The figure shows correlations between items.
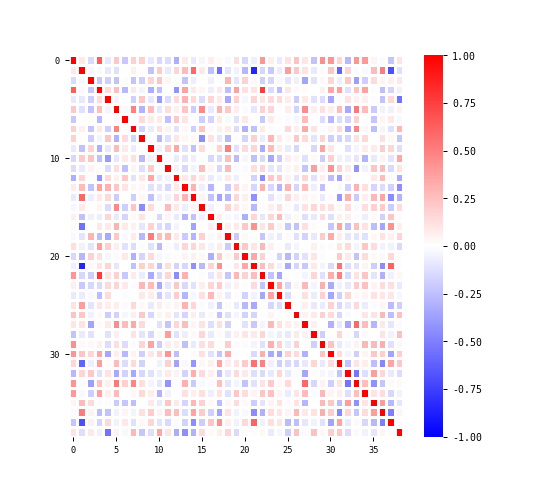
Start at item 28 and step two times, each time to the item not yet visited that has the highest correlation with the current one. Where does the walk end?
30
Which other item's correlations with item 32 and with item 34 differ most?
33
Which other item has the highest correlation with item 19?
3
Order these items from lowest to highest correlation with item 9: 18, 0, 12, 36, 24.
0, 24, 36, 12, 18
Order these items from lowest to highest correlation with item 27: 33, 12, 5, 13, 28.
28, 12, 13, 5, 33
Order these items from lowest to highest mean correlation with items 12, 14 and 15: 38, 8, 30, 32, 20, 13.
38, 8, 30, 20, 13, 32
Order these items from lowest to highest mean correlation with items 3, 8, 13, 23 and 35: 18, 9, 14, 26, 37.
18, 37, 9, 26, 14
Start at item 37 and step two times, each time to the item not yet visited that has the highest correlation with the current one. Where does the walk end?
31
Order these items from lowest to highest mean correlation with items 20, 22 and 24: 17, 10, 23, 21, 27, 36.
10, 36, 27, 23, 17, 21
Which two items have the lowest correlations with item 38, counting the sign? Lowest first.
4, 13
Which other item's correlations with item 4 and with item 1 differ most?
21
